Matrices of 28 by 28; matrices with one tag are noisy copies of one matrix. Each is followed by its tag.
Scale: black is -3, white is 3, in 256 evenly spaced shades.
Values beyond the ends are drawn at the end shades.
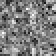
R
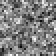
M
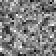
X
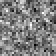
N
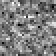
X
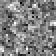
X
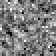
X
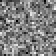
R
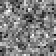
M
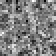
R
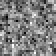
R
